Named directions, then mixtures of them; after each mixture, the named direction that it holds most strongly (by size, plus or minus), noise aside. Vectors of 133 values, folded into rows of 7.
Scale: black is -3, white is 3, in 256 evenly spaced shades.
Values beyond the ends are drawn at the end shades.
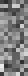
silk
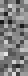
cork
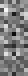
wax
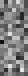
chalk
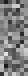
silk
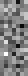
cork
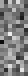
chalk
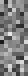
chalk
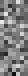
cork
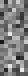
chalk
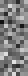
cork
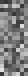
silk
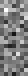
wax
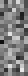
chalk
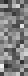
silk
